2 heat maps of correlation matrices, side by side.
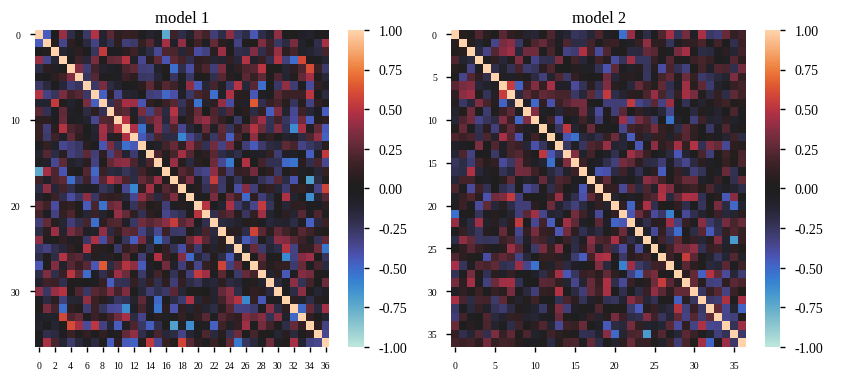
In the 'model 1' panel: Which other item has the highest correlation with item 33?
3
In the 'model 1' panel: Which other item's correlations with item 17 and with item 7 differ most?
34
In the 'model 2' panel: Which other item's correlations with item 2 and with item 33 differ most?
29
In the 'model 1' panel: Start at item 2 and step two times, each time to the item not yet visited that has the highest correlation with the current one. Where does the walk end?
27
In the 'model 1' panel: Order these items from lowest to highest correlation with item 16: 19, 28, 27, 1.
28, 19, 27, 1
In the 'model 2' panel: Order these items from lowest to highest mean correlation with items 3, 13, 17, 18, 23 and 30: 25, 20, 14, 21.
21, 20, 14, 25
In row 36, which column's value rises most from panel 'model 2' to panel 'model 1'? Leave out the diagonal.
32
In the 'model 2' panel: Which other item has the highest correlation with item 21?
10
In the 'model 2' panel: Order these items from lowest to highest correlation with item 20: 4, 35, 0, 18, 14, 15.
35, 15, 14, 0, 18, 4
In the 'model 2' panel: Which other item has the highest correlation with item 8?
22
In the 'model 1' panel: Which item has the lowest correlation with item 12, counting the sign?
18
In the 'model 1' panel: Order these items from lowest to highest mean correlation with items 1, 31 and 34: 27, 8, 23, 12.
8, 12, 27, 23
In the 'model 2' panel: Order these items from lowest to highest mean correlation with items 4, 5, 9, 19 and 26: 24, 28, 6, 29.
24, 28, 6, 29
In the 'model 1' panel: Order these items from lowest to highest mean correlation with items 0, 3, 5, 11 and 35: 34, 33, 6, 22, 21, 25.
22, 6, 25, 34, 21, 33
